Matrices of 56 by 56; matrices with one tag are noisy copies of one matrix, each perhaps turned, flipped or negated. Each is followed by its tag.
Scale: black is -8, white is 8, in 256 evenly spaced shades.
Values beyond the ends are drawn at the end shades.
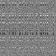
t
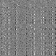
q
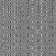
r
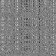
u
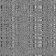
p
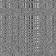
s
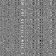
t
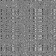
p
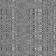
p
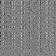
q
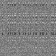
t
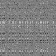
t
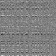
q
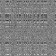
p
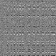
q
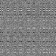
r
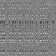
t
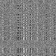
s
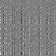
q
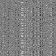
t
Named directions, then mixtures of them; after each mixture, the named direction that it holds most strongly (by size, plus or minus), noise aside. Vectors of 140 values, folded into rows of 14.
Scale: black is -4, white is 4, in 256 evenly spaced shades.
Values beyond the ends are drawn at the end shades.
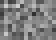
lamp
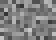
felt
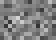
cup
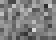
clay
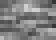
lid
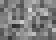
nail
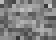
clay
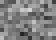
clay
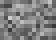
cup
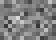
cup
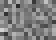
felt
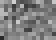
felt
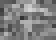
lid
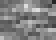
lid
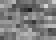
lid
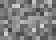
cup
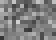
felt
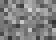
nail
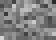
lid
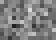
nail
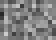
lamp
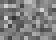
cup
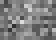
nail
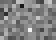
felt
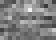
lid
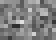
nail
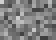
cup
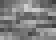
lid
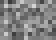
lamp
